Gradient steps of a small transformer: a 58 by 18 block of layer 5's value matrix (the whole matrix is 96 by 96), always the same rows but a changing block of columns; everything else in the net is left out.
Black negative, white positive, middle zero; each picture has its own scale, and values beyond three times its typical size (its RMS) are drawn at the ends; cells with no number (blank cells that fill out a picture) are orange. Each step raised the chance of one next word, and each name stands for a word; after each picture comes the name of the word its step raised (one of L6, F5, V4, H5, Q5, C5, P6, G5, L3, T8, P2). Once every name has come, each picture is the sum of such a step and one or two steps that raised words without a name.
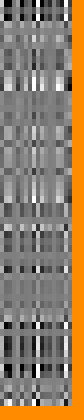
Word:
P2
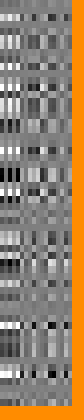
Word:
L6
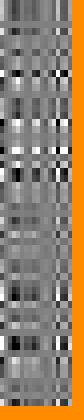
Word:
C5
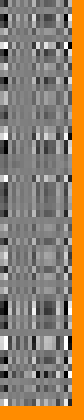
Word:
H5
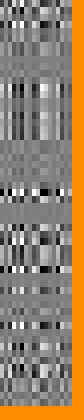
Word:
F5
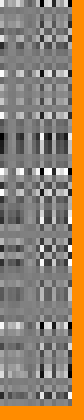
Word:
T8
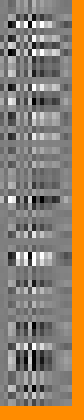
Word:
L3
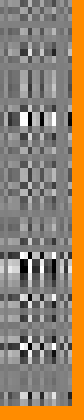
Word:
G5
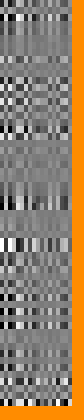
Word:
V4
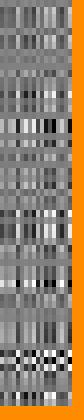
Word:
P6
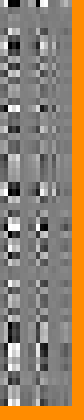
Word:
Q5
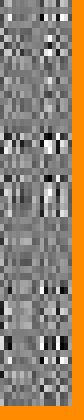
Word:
H5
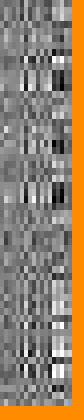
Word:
P2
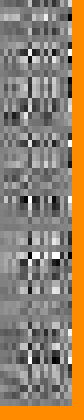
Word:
G5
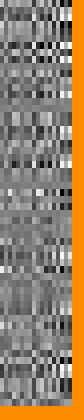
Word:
F5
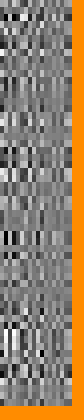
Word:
L6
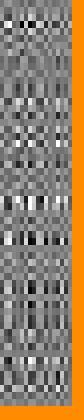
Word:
L3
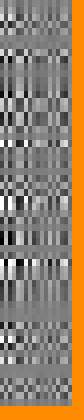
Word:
G5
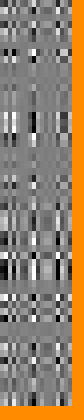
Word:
G5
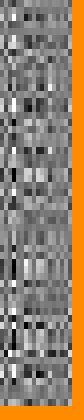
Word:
L6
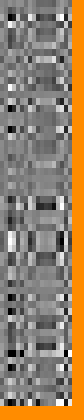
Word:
V4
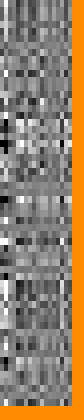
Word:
C5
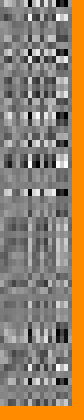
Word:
Q5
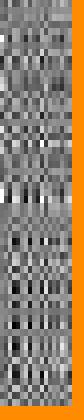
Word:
P2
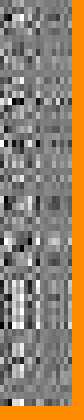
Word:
V4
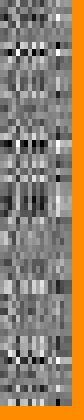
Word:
H5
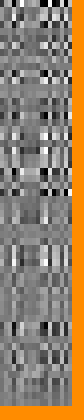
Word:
T8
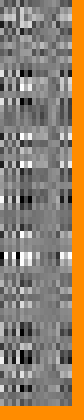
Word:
L3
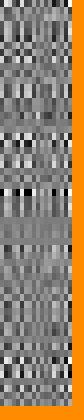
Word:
F5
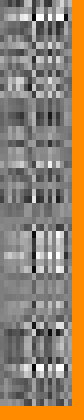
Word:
P2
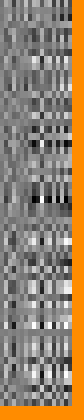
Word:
P2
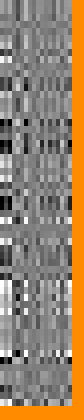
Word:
C5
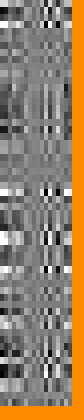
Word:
F5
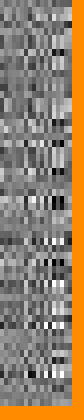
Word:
L6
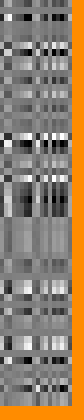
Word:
H5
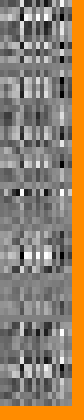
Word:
F5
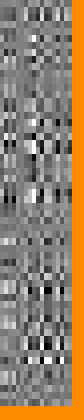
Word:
C5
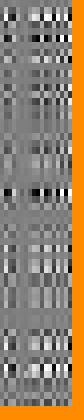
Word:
P2
